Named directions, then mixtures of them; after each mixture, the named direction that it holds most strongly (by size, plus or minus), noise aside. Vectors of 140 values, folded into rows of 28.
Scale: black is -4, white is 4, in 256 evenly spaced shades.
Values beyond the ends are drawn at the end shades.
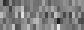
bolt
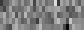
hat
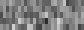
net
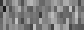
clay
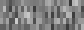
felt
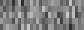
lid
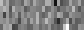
hat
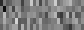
lid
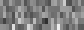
net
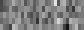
hat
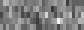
bolt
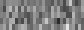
felt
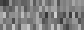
bolt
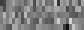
hat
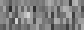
felt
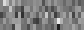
bolt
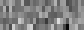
net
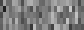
clay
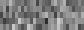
net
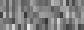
net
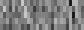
felt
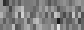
bolt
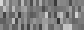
lid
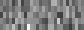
lid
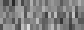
lid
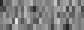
hat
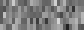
net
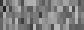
clay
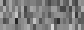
felt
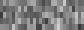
net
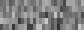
net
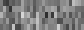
bolt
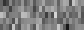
bolt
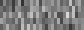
lid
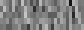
lid
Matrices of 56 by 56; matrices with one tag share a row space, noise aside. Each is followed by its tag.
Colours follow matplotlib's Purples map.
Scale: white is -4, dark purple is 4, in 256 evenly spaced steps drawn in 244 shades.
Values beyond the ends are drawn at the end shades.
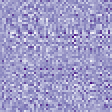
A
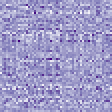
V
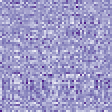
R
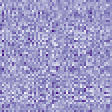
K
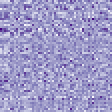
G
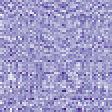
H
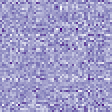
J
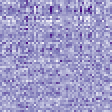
V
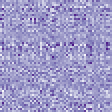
K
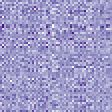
K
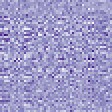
G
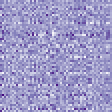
K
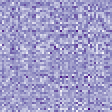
J
